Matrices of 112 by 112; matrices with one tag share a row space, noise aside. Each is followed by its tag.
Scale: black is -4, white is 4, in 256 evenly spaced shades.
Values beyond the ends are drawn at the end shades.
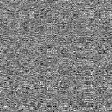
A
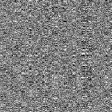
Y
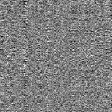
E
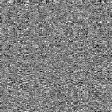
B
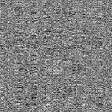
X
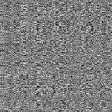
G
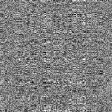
X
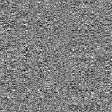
E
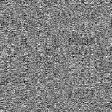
E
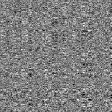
Y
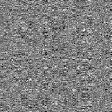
Y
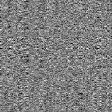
B
